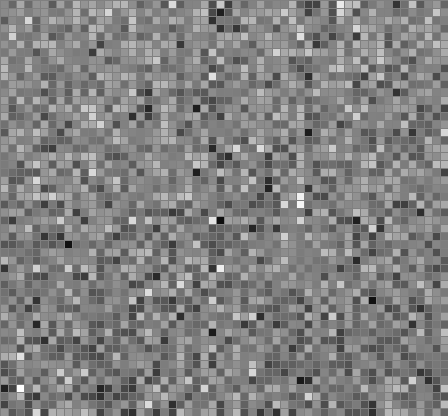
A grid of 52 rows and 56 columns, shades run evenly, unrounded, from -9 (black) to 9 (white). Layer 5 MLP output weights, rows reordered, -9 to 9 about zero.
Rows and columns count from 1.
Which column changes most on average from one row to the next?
5
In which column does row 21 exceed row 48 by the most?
38
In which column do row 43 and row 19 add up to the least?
6
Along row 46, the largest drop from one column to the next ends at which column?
27
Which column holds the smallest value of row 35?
20
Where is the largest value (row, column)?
49, 3
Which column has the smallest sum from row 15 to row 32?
28
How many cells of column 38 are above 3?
10
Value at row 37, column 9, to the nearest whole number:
4
